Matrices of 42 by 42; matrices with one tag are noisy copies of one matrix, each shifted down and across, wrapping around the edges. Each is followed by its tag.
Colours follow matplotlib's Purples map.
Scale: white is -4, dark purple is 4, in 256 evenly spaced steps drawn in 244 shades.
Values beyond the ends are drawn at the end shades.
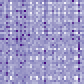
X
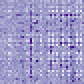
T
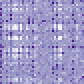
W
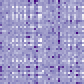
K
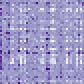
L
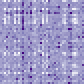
L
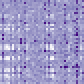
W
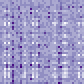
L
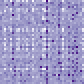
X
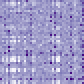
W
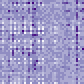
T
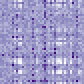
W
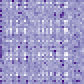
K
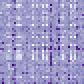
L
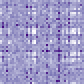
W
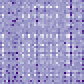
X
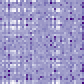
W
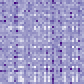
L
